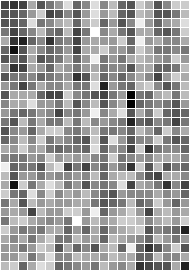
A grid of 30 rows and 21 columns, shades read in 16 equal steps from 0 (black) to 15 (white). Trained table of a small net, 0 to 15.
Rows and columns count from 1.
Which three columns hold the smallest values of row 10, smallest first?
12, 3, 19
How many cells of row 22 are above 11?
3
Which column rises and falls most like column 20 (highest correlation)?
15
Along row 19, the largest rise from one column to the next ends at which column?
16
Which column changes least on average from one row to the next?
13
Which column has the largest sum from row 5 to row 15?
11
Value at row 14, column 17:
5
